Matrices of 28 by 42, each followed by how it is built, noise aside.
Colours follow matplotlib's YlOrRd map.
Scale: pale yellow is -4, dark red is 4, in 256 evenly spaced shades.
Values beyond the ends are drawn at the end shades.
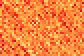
Toeplitz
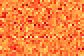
uneven rows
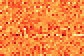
uneven rows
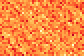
Toeplitz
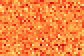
uneven rows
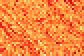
Toeplitz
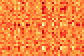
low rank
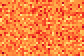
repeating rows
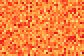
repeating rows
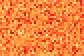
repeating rows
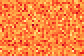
repeating columns
